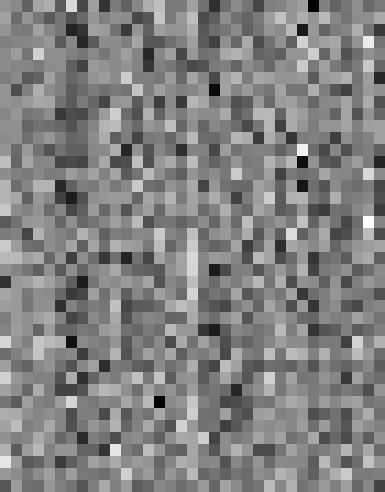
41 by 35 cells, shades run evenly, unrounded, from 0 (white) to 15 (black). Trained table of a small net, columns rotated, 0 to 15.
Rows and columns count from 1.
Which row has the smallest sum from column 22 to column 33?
30
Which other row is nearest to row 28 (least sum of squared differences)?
23
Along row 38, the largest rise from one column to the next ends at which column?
12
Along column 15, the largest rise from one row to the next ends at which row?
34
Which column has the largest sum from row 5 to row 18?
7
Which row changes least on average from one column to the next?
27
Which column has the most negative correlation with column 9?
3
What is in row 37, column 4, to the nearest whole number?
5
